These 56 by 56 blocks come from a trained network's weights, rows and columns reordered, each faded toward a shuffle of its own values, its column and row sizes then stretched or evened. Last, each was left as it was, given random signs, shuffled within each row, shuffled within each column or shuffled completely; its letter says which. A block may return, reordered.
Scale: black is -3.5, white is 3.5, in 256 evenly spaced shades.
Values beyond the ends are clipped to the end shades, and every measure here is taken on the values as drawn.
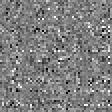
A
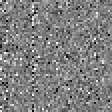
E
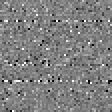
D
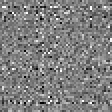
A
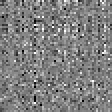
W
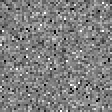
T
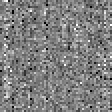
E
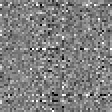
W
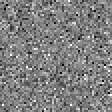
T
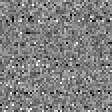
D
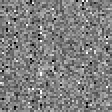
E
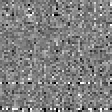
A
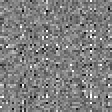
W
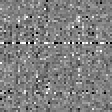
W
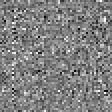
A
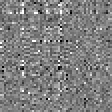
W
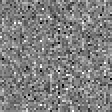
E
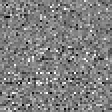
D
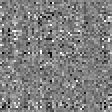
W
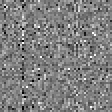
W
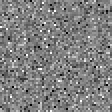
T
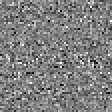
D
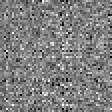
W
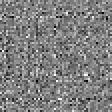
W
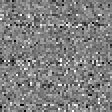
D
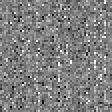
E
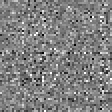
A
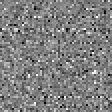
D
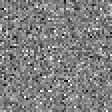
D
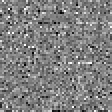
D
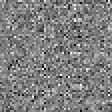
W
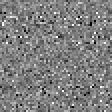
D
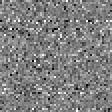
D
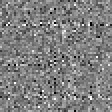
A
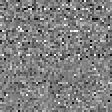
D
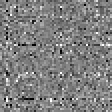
W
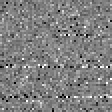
D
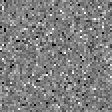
T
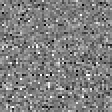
D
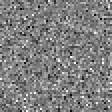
T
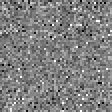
D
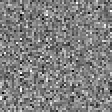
E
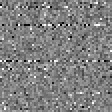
D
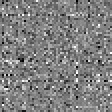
A
